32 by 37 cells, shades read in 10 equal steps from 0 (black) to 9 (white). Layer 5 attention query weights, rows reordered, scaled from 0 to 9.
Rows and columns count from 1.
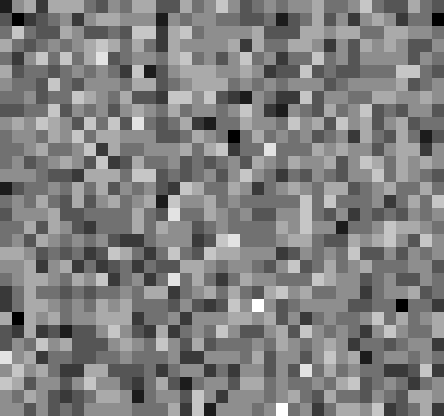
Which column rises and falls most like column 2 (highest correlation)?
30
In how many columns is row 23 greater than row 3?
13
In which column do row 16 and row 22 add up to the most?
15
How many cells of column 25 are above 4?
16
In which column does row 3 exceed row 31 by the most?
12
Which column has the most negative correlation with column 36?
10
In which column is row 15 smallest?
1
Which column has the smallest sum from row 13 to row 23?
8
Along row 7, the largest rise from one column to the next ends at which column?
5
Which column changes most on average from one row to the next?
4
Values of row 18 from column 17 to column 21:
3 4 5 4 4
